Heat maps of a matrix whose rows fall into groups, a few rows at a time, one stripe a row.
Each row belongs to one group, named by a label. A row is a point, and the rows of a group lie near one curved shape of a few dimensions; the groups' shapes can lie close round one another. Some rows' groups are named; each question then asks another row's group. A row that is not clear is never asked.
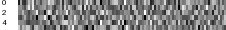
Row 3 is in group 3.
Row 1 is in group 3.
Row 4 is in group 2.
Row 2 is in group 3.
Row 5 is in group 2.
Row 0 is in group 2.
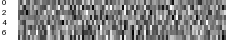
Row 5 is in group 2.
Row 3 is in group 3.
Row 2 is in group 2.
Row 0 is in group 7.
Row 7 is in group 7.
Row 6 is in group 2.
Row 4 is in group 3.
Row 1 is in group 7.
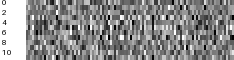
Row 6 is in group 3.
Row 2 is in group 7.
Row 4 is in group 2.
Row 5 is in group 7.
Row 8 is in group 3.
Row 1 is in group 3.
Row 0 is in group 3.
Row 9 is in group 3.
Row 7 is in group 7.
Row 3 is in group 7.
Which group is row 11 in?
3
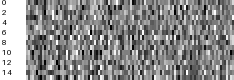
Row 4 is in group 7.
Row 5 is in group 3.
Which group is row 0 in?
2
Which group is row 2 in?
3
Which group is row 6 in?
3
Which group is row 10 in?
7
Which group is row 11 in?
7
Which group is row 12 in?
3
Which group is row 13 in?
7
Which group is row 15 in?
7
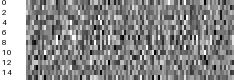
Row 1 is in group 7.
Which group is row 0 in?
3
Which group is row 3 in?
3
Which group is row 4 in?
3
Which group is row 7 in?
7
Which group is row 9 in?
3
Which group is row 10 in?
2
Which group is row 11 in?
2
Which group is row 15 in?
2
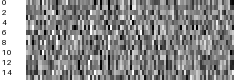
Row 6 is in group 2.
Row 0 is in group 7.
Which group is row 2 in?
3
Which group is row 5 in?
7
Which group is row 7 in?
7
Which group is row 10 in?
7
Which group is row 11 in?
2
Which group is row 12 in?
7
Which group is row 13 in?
7
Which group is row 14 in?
2
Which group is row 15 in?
3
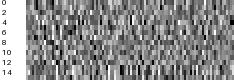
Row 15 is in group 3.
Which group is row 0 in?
3
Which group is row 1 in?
3
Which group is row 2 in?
7
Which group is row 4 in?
7
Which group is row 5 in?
3
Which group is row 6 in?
3
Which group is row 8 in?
3
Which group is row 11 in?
2
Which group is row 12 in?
3
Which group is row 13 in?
7
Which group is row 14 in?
7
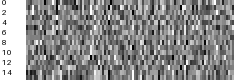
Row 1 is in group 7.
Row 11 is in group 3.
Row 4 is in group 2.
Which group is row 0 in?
3
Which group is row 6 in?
3
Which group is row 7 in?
7
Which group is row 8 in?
3
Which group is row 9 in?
2
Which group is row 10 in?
2
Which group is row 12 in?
3
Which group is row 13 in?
3
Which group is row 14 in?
2
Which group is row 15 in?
2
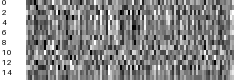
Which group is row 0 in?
2
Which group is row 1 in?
3
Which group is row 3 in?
7
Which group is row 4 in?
2
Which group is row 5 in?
2
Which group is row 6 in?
7
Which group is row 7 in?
3
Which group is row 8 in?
2
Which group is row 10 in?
2
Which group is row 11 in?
3
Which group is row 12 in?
3
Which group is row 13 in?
7
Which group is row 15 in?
7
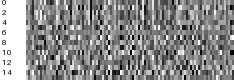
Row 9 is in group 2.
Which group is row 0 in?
3
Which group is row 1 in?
7
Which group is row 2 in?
3
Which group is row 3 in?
3
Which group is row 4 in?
7
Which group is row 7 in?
7
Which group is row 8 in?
2
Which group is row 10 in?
7
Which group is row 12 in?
3
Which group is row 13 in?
7
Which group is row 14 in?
7
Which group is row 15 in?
2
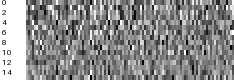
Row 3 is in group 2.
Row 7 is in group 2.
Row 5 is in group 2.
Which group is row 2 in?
2
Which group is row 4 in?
7
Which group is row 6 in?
7
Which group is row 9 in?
7
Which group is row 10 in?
3
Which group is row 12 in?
3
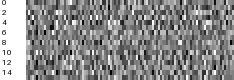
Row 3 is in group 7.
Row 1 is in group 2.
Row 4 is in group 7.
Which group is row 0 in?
3
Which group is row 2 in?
2
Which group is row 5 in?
3
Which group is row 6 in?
2
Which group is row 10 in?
3
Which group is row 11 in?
7
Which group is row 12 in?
3
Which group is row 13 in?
3
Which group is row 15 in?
3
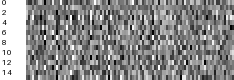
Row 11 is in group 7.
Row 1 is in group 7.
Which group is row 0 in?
2
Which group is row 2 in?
2
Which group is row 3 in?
7
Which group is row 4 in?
3
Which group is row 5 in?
7
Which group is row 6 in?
3
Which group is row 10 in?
7
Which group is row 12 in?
3
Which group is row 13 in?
2
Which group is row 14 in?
3
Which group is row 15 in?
7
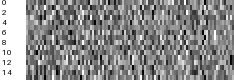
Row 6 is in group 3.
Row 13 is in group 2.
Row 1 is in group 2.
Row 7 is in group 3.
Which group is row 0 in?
3
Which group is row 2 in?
3
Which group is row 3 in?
7
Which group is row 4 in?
2
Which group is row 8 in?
3
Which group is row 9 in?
3
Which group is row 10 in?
3
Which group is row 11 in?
7
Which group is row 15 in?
2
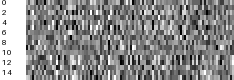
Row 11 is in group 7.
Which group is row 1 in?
3
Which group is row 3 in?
2
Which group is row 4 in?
3
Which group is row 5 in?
7
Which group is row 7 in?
3
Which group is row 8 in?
7
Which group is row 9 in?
2
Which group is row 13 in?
3
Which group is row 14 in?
2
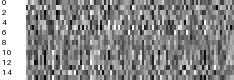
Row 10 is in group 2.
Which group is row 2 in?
2
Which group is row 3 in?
3
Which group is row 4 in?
3
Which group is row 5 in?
7
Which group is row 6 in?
3
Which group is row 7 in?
7
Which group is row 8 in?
7
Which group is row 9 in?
7
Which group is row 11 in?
2
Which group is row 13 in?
3
